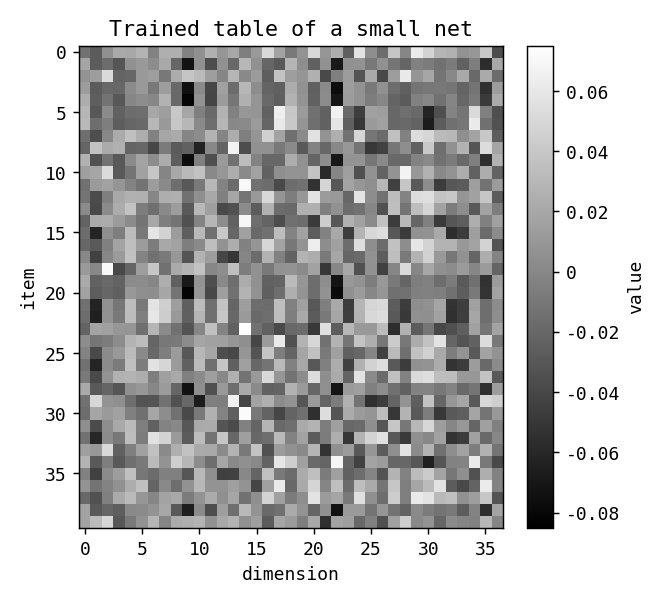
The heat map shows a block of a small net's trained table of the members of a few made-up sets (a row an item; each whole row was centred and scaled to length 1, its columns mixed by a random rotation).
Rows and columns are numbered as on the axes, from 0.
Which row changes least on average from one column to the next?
39
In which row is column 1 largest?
29
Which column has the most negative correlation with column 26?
33
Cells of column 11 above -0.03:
32
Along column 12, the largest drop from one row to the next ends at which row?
35
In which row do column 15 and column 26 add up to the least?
25
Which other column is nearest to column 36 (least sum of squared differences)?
23
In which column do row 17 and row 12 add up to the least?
1
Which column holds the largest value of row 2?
28
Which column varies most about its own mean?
22
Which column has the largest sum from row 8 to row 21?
30
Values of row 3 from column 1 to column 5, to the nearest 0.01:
-0.03 -0.02 -0.02 0 0.01
